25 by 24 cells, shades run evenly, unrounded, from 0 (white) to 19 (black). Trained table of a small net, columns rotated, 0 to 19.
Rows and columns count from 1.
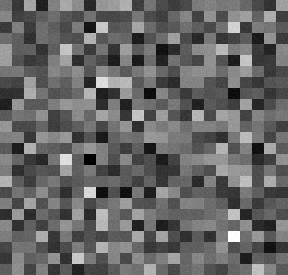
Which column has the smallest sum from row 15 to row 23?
20
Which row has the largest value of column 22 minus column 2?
10
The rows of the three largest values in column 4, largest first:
1, 15, 5
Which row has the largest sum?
9
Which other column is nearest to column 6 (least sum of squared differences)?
24
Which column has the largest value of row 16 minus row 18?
14
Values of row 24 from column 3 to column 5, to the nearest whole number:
12 11 8
